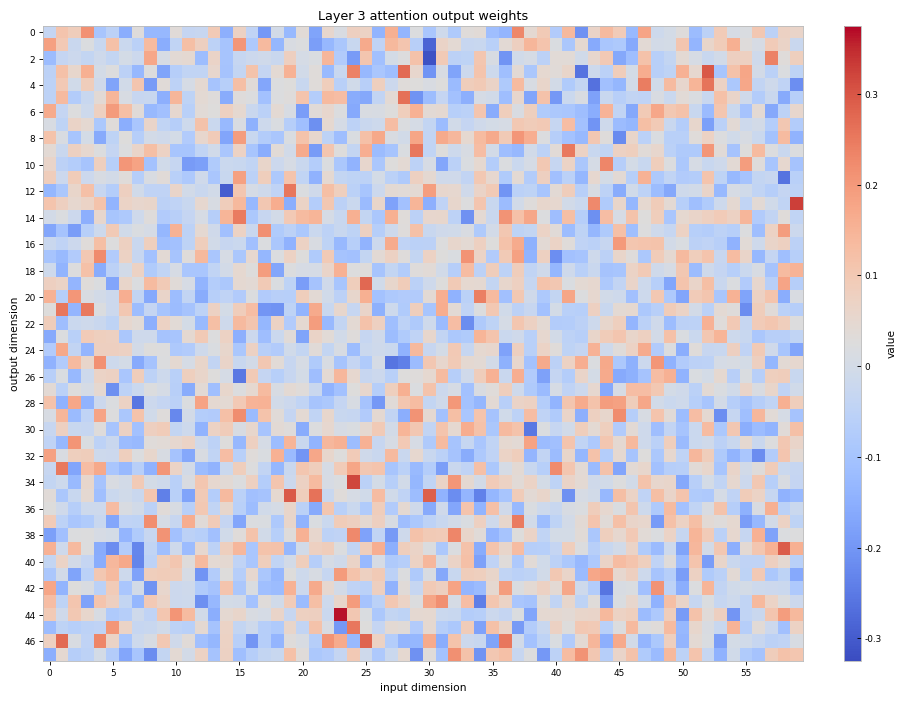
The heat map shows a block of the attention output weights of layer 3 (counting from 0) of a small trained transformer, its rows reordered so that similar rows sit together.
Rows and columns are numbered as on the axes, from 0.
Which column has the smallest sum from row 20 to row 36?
50
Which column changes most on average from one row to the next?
44
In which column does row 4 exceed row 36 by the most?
55
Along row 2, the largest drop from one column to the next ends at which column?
30
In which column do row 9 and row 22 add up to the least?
17
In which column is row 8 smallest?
45
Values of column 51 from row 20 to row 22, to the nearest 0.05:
0.1 0 -0.05
